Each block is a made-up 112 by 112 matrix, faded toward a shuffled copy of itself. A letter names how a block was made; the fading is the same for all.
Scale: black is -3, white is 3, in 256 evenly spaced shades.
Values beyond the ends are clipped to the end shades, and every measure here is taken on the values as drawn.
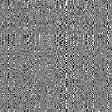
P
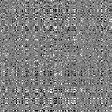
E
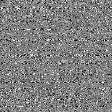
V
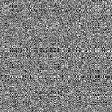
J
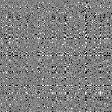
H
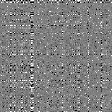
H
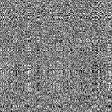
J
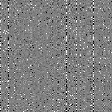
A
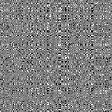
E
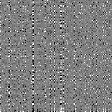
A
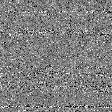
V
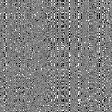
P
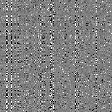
P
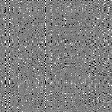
A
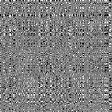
E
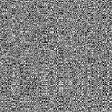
J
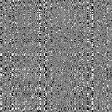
P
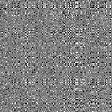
E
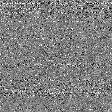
V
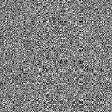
J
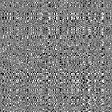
E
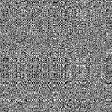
J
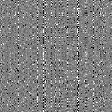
P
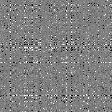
H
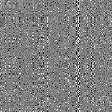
P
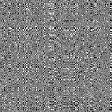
E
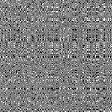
E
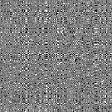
E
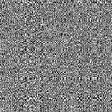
J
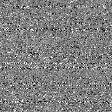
V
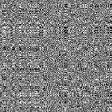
J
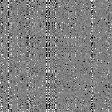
P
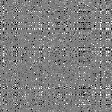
H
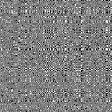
E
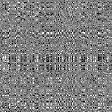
E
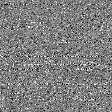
V
